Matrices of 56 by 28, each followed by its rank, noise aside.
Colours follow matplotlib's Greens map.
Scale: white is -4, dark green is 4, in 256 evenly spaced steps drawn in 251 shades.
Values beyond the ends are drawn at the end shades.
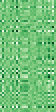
two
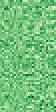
six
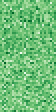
eight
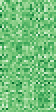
four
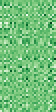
three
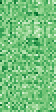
six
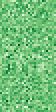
eight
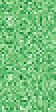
six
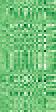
two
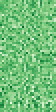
eight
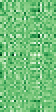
three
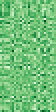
four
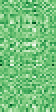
four
